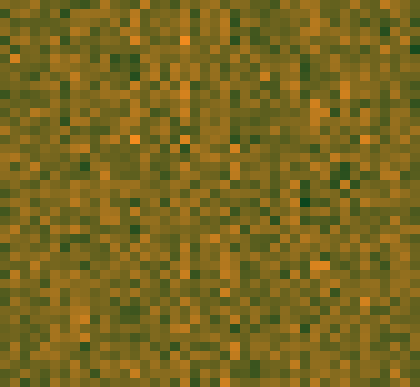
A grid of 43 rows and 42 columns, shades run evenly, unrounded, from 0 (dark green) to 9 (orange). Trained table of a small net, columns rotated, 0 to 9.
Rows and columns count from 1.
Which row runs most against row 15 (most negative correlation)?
36
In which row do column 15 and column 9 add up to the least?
30
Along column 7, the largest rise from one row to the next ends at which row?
15
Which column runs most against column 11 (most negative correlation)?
28
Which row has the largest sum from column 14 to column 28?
29
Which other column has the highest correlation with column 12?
14
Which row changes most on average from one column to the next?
16
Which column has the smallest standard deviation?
38
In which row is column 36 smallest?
21
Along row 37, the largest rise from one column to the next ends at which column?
32
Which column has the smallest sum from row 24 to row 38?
1
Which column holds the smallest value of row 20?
35
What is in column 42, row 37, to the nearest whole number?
4
